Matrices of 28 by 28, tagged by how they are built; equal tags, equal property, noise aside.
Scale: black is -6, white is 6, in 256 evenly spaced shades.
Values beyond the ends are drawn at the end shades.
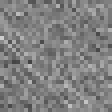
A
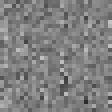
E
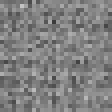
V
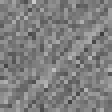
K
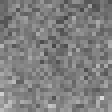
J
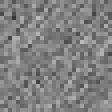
K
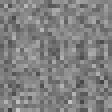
V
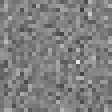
E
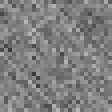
A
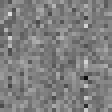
E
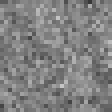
J
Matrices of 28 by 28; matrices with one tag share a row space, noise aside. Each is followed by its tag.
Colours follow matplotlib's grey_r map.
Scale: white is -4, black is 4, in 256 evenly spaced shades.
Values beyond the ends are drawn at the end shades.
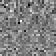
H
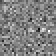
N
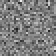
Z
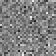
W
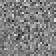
Z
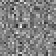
Z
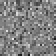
Z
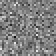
H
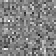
N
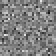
N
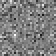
H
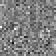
Z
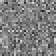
W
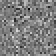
Z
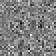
Z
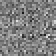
W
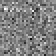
N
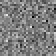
W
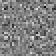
N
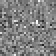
H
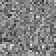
H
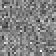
N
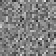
W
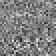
Z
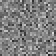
W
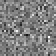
Z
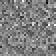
W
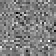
Z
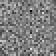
H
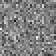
H
